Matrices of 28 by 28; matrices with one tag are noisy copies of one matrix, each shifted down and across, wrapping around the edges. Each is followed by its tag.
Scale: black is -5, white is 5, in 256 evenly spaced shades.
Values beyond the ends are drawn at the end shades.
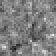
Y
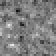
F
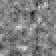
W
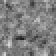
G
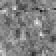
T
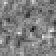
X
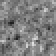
X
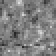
T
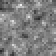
Y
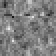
T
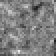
Y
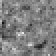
Y
